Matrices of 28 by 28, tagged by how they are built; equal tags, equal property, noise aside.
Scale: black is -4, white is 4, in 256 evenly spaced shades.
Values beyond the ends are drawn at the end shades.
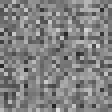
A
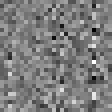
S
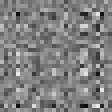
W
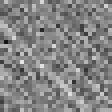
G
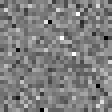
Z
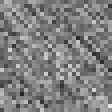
G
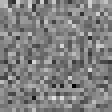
W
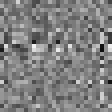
W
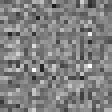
W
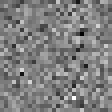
S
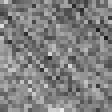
G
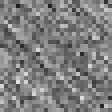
G
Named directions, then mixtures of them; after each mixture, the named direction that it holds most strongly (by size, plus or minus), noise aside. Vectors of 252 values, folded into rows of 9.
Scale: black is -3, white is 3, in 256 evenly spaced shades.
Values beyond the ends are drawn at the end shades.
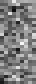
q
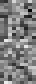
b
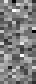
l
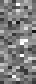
l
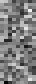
b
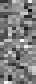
b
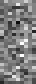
q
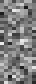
l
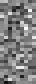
b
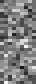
b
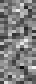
b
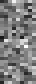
b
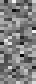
l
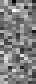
l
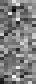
q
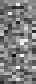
q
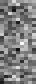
q
